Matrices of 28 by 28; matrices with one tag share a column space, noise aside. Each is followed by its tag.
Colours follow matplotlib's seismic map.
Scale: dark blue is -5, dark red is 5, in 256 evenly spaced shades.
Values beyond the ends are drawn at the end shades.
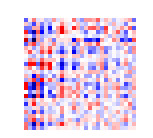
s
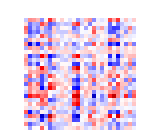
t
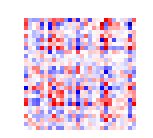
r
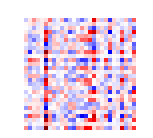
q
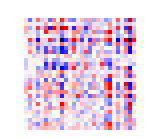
s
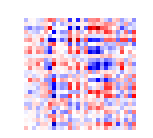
s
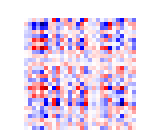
r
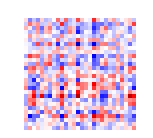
t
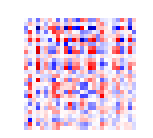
s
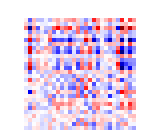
s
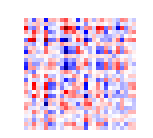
s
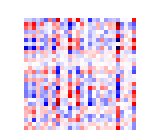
r
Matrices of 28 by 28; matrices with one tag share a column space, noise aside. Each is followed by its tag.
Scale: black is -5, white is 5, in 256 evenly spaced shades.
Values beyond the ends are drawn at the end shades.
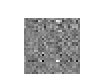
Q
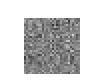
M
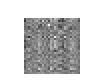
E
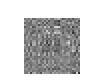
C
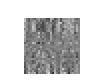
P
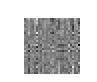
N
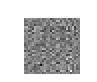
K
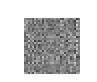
M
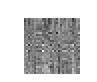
N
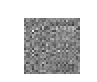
K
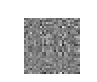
C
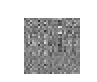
C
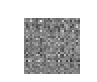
Q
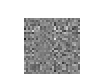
K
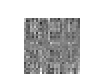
P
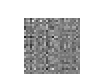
E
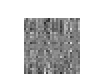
P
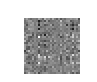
M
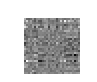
Q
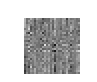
N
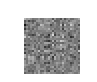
M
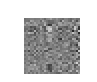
K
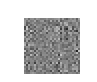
K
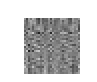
N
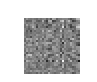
Q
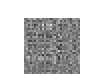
M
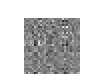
C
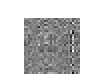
C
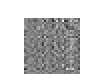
E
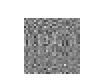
C
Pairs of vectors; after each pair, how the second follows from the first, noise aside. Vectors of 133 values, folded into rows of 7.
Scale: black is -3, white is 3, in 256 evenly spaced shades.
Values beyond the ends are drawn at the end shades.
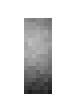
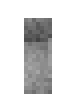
wrapped around, shrunk.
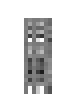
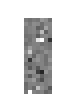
partly zeroed.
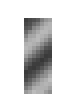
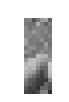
wrapped around, partly zeroed.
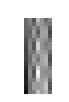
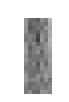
reversed, negated, shrunk.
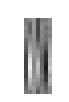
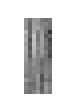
wrapped around, shrunk.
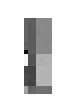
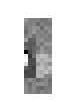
partly zeroed.
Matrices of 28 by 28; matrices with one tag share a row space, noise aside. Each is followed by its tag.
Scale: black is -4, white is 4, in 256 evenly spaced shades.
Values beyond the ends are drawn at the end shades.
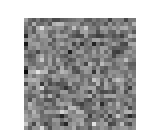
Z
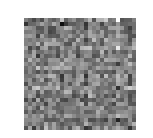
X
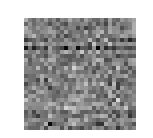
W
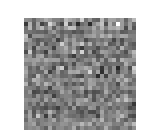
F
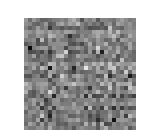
W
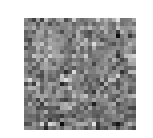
X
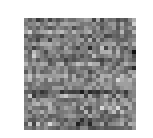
F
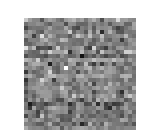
Z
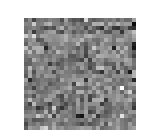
F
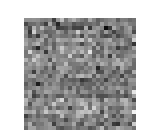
F
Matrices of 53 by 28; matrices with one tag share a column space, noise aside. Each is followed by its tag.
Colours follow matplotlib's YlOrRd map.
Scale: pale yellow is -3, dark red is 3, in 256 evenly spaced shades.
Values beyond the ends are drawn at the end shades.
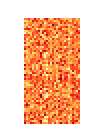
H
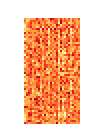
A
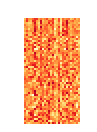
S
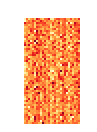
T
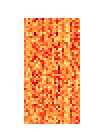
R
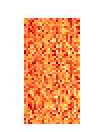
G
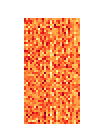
A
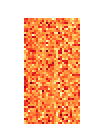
A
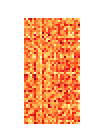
H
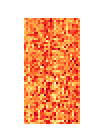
S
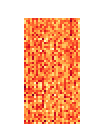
S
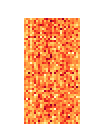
H
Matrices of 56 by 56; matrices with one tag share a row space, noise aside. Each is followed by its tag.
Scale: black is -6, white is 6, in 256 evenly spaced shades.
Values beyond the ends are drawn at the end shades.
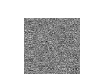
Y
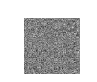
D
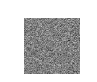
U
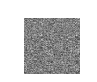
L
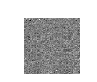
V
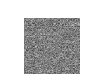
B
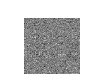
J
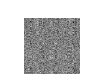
U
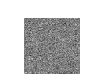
Y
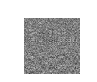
Y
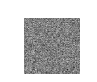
B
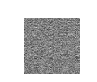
L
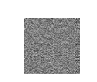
L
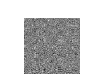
J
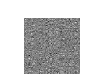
Y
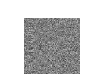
Y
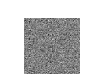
Y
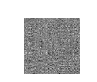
Y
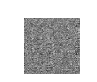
L
